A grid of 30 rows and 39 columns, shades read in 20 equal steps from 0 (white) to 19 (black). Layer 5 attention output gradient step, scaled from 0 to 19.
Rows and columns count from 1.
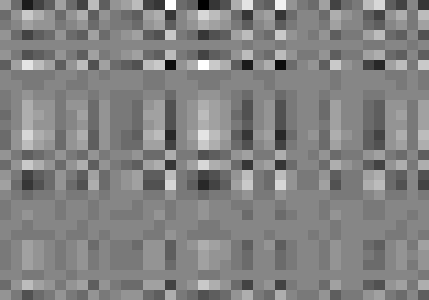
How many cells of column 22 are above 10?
7
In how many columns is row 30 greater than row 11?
24
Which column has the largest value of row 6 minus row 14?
19
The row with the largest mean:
1
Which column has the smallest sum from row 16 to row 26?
16
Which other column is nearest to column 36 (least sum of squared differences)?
10
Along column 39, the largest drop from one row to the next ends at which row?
2
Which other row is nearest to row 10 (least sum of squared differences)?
22
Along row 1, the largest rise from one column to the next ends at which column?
17
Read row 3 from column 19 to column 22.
6 7 8 10
